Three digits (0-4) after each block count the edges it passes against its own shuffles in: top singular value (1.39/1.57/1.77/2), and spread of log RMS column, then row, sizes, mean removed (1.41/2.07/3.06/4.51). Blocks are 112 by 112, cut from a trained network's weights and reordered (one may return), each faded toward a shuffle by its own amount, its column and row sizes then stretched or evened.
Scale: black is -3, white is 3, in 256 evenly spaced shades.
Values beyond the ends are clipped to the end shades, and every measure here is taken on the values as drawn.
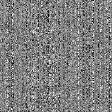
3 3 0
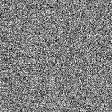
3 0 0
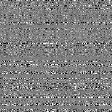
3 2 4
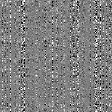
4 4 2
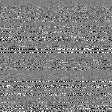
2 0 4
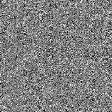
1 2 0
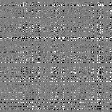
4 3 4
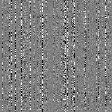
2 4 1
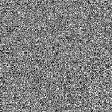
2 1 1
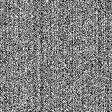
3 0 0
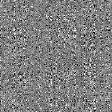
0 3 2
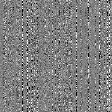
2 4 0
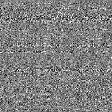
4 0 3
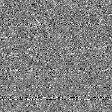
1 1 3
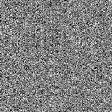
3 1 0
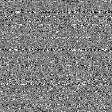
2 0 3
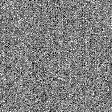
0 0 1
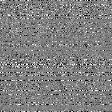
0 1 4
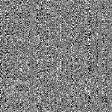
2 3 0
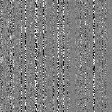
3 4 0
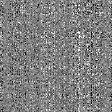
2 3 2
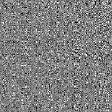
2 3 2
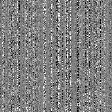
4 4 0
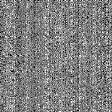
4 2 2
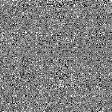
1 2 3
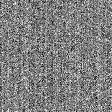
2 0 0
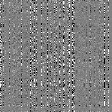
3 4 2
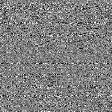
1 0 3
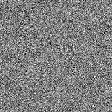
2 0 0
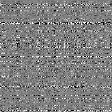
4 2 4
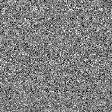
1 0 2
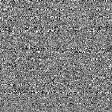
1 0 3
